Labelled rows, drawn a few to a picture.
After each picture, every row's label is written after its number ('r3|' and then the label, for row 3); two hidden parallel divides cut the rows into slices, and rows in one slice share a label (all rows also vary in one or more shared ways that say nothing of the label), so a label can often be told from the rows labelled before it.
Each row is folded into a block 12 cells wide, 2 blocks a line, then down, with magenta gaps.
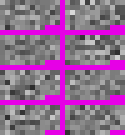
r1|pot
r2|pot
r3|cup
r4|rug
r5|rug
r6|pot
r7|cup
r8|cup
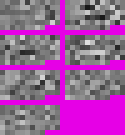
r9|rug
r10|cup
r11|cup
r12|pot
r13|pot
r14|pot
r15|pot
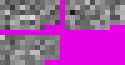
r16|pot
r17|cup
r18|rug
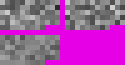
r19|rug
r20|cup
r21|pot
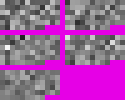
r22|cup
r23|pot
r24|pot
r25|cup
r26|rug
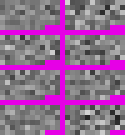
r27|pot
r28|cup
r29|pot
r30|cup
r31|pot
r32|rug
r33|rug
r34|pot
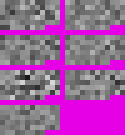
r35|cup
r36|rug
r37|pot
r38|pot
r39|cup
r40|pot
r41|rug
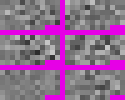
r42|pot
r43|cup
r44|rug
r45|cup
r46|rug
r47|rug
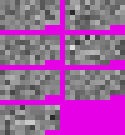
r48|cup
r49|cup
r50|cup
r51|pot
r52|rug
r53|pot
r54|pot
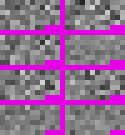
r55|cup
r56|cup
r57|cup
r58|rug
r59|cup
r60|rug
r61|rug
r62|rug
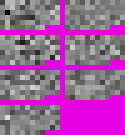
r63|cup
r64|rug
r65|cup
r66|pot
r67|rug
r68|rug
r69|rug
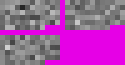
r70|cup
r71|rug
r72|pot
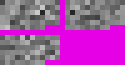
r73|pot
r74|cup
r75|rug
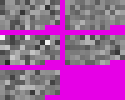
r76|pot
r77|cup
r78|cup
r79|rug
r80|pot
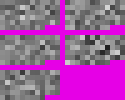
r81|pot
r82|pot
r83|pot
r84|pot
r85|pot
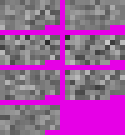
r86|pot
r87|rug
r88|pot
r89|pot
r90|pot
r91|rug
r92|rug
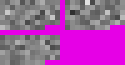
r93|pot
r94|cup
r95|pot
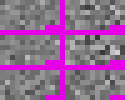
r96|rug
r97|cup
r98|rug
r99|pot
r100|pot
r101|cup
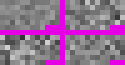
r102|rug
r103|rug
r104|rug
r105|pot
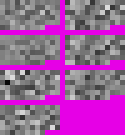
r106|cup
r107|pot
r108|rug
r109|pot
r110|cup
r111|rug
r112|pot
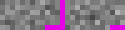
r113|pot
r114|cup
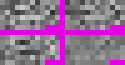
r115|pot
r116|pot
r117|cup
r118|rug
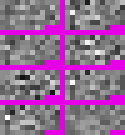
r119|rug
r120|pot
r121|rug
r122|pot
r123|cup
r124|pot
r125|pot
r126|rug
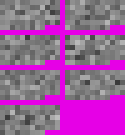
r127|pot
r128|rug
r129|rug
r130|rug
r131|rug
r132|pot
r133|cup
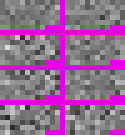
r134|rug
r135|rug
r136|pot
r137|cup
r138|rug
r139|cup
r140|rug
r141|rug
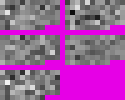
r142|rug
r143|cup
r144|pot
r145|rug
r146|pot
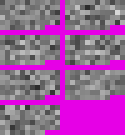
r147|pot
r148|cup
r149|pot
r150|rug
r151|rug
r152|pot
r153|rug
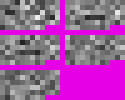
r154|cup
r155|cup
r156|cup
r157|cup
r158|rug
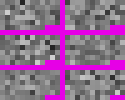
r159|pot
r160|pot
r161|pot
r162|rug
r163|pot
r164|pot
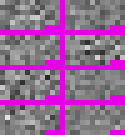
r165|rug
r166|rug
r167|rug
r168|cup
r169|pot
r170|rug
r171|pot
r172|rug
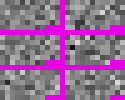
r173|rug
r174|pot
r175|cup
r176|cup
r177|cup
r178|cup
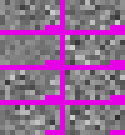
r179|cup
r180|rug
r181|rug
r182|rug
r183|cup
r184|pot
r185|rug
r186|pot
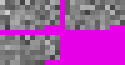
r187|rug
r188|pot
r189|rug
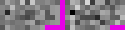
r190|cup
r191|cup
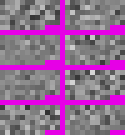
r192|pot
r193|pot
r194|rug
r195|rug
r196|rug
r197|rug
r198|pot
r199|pot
